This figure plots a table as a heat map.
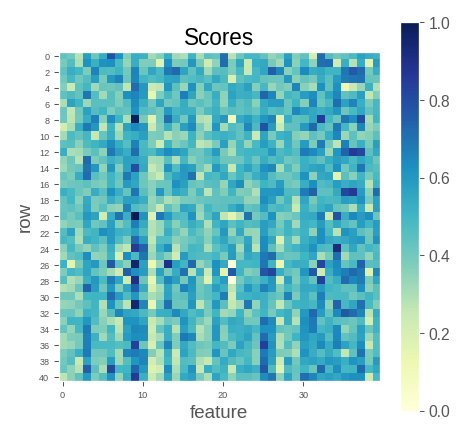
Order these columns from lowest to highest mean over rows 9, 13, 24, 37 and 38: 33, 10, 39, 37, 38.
38, 39, 33, 37, 10
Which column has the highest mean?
9
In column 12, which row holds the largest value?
20
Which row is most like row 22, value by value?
11
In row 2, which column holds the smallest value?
23
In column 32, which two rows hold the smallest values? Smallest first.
27, 25
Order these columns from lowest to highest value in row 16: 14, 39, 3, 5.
5, 3, 39, 14
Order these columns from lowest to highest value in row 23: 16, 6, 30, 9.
16, 30, 6, 9
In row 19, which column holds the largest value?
8
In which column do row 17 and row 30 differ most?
36
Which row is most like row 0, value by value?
30
